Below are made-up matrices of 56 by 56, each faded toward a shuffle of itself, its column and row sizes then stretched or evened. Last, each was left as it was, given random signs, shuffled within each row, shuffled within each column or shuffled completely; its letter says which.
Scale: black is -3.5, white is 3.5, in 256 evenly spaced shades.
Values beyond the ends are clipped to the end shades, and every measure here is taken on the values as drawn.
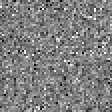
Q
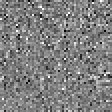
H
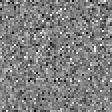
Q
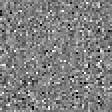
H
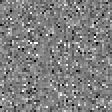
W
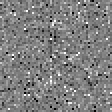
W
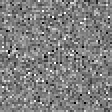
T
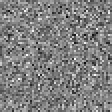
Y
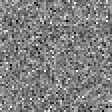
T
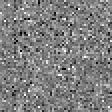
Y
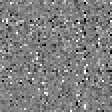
Y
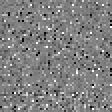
Q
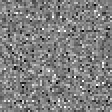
Y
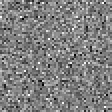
Q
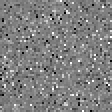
T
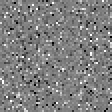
W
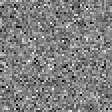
Q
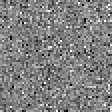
Y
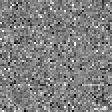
H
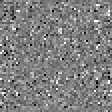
H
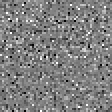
Q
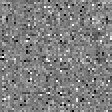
H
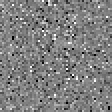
W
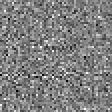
H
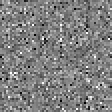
Y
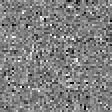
H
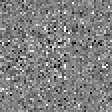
Y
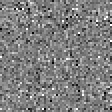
Y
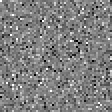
T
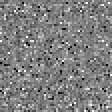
Q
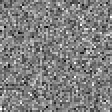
T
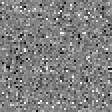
Y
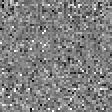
Y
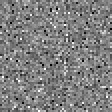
T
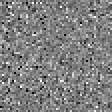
Y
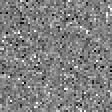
T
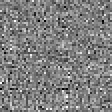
H
